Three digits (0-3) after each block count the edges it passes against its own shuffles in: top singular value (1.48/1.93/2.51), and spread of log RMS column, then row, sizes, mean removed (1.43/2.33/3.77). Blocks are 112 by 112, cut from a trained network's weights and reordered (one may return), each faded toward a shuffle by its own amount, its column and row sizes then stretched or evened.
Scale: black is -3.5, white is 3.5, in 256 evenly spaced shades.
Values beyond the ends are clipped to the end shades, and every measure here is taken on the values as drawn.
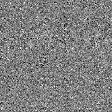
1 1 1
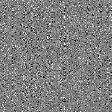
2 2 0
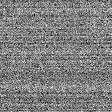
2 1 0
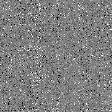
0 2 1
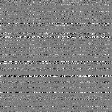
2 1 3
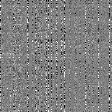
1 3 1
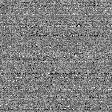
1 0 2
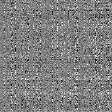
1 3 0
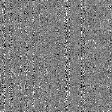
0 3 1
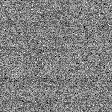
0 0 0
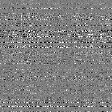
1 1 3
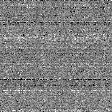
2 1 2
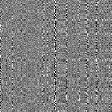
3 3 0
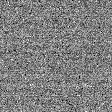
0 0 0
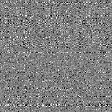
2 1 2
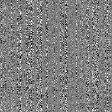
0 3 0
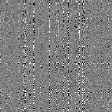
3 3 1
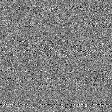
1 0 2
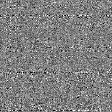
1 1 2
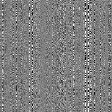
3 3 0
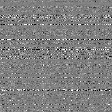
1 1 3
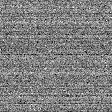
2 0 1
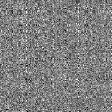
2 2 1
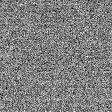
0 0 0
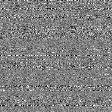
1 0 3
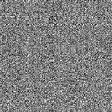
2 1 1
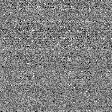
0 1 2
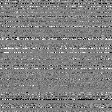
2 1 3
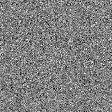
0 1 1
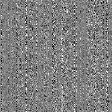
1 3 0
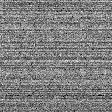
3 0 1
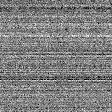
3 0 2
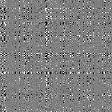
3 3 2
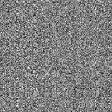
2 1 0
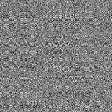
3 1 2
